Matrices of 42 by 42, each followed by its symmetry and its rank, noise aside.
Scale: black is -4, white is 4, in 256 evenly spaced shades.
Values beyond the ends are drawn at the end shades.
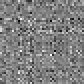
antisymmetric, rank six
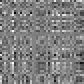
no symmetry, rank three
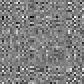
no symmetry, rank four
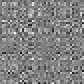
no symmetry, rank four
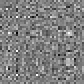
no symmetry, rank six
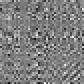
no symmetry, rank four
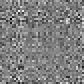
antisymmetric, rank four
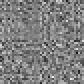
antisymmetric, rank six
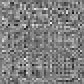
no symmetry, rank six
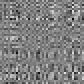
no symmetry, rank three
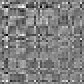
no symmetry, rank three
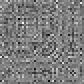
symmetric, rank six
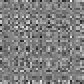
no symmetry, rank three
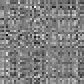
antisymmetric, rank four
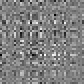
no symmetry, rank three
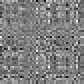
antisymmetric, rank four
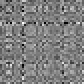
symmetric, rank three
